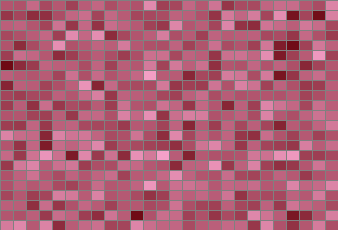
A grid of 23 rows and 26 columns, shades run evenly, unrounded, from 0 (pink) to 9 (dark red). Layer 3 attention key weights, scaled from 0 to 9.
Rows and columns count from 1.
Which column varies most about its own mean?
23
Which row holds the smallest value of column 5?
5
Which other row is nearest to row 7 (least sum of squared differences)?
10
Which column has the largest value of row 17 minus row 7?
14
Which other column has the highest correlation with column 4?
13
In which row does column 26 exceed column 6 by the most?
4
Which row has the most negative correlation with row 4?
3
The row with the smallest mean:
19
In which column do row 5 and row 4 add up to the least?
8
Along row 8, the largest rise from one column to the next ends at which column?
22
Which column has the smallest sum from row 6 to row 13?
12
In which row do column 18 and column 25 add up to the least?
6
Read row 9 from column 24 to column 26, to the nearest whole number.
6 6 4
